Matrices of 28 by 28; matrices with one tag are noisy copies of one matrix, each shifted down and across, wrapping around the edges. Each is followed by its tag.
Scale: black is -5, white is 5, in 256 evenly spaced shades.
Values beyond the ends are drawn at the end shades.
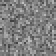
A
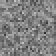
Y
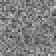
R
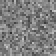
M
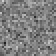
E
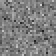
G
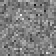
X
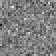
G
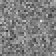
M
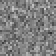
Y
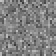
A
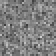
Y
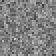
R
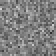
A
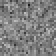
X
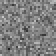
R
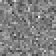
R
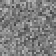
Y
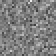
R
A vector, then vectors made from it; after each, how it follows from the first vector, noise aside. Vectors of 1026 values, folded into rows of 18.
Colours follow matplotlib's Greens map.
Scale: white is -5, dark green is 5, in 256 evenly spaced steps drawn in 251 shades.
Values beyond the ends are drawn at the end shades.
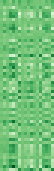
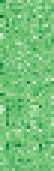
wrapped around, negated, partly zeroed.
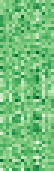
wrapped around.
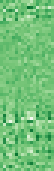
wrapped around, negated, partly zeroed.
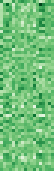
reversed.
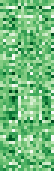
wrapped around, scaled up.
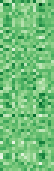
reversed.
